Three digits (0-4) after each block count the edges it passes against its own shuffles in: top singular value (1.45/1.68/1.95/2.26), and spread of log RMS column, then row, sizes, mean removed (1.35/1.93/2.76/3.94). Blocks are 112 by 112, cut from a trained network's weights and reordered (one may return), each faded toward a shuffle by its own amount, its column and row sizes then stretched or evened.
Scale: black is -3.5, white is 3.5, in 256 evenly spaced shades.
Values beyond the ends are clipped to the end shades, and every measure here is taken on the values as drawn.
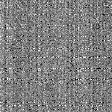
3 1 3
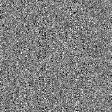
1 2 0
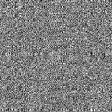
3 1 2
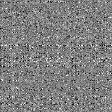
0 0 3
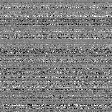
4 1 4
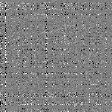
2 3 3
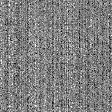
4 2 1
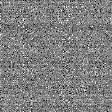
1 2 0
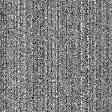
4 3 0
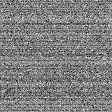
4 0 1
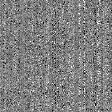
1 3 1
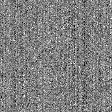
2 2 0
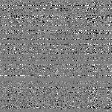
0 2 4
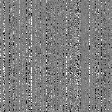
2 4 1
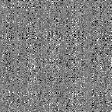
0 3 3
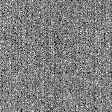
1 0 1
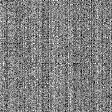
4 1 2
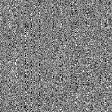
2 3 0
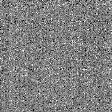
0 1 2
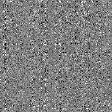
1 3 2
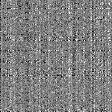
4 2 3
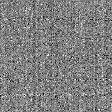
1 0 2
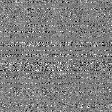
0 1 4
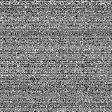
4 1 3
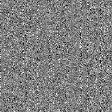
0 3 0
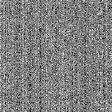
3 2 2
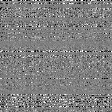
2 0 4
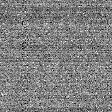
3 1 0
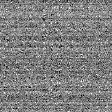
3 2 0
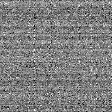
3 2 0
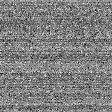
3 0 1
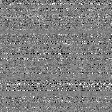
0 1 4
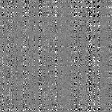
3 4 3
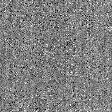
0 1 2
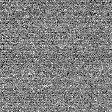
2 1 0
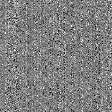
0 3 0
